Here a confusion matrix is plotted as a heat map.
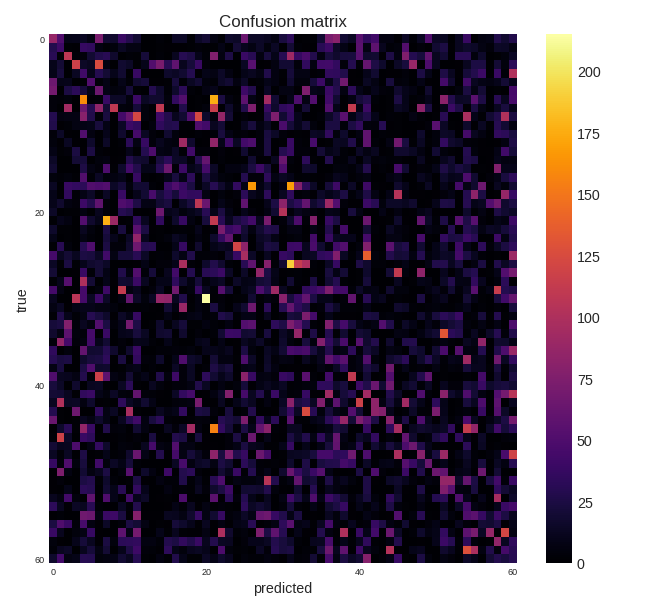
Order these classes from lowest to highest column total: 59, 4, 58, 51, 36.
59, 51, 58, 4, 36
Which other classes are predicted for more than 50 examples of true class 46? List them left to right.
1, 26, 37
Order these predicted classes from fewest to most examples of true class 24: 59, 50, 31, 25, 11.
50, 59, 31, 11, 25
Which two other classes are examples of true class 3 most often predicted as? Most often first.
6, 47
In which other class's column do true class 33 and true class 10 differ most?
2
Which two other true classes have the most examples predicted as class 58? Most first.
29, 53
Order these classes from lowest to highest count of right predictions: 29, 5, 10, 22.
10, 5, 22, 29
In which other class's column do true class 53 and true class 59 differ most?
54
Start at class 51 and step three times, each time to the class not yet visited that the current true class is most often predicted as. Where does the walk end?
60
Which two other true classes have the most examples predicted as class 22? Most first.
57, 9
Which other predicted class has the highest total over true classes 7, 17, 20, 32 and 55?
4
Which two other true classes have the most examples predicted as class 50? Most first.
43, 10
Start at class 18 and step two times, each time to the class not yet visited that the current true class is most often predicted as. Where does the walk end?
21
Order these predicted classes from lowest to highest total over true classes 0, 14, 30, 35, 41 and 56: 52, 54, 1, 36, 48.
52, 48, 54, 1, 36
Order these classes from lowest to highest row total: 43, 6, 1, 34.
1, 6, 34, 43
